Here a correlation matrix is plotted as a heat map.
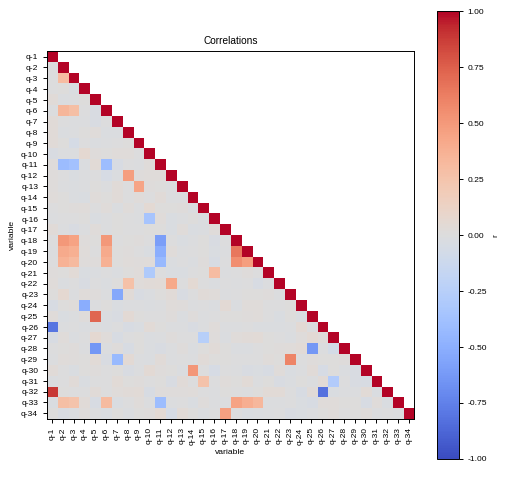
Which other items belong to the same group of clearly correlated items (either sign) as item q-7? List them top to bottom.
q-23, q-29
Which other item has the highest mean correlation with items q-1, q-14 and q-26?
q-30
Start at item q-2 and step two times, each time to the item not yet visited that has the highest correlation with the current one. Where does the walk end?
q-19
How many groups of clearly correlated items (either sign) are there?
11
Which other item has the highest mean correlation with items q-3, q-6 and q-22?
q-18
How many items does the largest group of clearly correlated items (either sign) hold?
8
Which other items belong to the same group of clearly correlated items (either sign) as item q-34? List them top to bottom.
q-17
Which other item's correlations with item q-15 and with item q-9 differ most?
q-13
